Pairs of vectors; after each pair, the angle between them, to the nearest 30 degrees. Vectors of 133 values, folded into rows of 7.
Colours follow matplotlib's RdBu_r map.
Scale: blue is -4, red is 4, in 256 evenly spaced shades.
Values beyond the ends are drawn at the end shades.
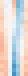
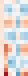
60 degrees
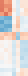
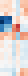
30 degrees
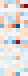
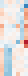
120 degrees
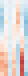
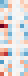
90 degrees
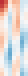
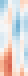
120 degrees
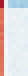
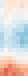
90 degrees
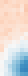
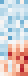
150 degrees
